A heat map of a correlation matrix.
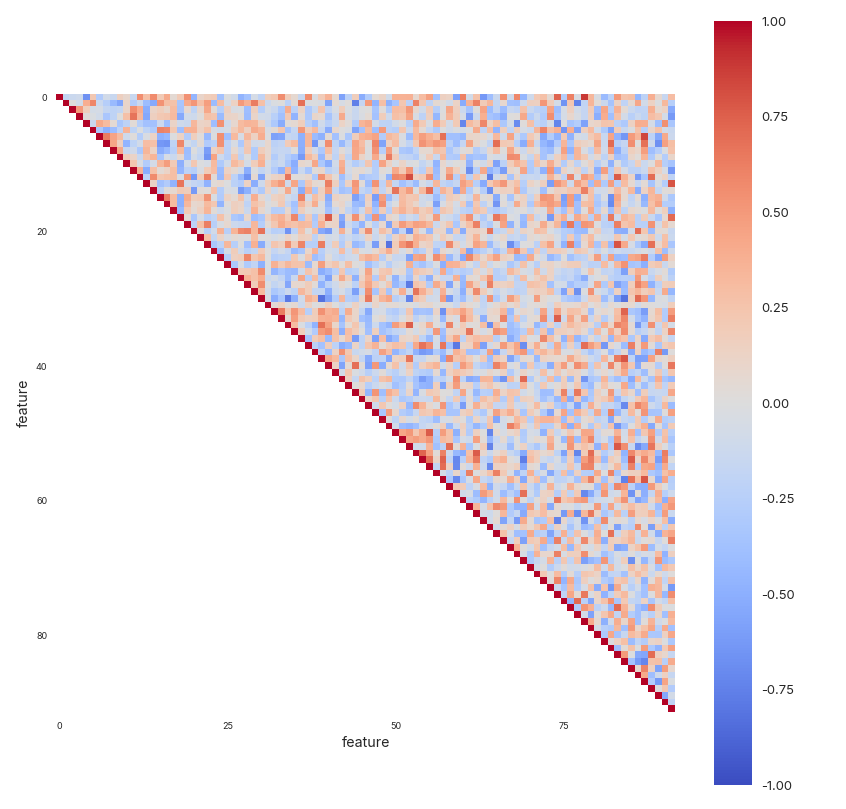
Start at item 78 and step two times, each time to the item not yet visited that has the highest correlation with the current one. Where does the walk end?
74
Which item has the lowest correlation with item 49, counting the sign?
22
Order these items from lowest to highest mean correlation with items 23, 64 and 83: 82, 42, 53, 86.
82, 53, 86, 42
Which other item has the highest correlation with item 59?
69
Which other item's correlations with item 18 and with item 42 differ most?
40
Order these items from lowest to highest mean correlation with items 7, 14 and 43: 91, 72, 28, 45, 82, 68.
72, 28, 68, 45, 91, 82
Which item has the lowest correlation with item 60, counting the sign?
4
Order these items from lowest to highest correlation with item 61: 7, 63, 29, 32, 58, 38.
38, 58, 63, 29, 32, 7
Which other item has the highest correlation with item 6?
87
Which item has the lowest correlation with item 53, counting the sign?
77
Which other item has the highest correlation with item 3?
11
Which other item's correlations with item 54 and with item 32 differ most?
57
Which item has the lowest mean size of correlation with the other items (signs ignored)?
31
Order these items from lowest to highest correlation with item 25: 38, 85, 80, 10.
85, 80, 10, 38
